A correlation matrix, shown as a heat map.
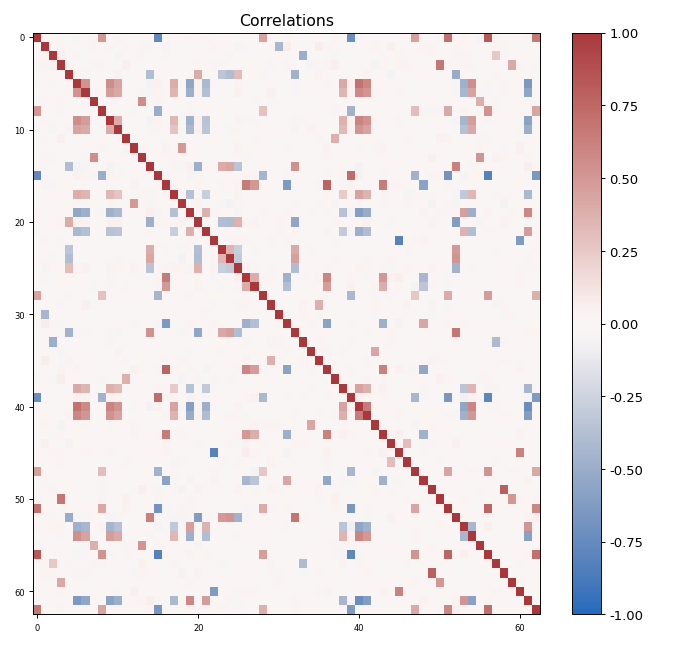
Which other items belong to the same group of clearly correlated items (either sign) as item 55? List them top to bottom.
7, 13
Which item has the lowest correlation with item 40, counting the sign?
61
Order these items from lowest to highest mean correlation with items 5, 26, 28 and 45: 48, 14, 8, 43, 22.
22, 48, 14, 8, 43
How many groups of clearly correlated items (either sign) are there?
15
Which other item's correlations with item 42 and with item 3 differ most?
50
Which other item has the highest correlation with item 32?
52
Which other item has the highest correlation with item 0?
56
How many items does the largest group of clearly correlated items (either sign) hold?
13
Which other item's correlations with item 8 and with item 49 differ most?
58
